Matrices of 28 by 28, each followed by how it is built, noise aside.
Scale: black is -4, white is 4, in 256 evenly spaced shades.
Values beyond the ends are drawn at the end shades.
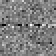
uneven rows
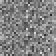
repeating rows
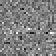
uneven rows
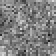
smooth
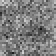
smooth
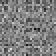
blocks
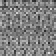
repeating columns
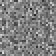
repeating rows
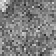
smooth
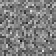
repeating columns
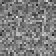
repeating columns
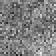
smooth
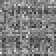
blocks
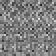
repeating columns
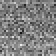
blocks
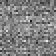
blocks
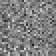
blocks
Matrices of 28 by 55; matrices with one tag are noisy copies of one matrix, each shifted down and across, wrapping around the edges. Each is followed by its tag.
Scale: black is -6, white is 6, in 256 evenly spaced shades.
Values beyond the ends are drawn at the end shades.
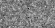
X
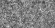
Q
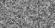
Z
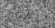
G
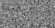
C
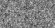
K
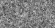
G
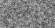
G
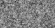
Q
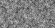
Q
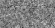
X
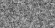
X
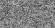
X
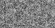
Z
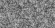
Q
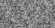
Q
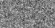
Z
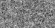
Z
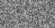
Z
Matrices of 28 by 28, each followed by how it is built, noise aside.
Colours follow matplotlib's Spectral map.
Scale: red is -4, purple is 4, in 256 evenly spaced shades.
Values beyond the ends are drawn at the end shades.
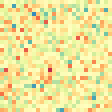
noise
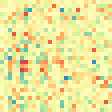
low rank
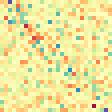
banded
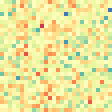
blocks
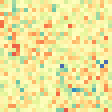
block diagonal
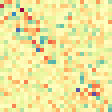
banded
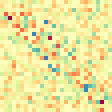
banded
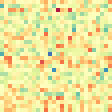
blocks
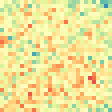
smooth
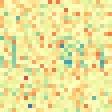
blocks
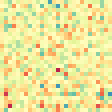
low rank
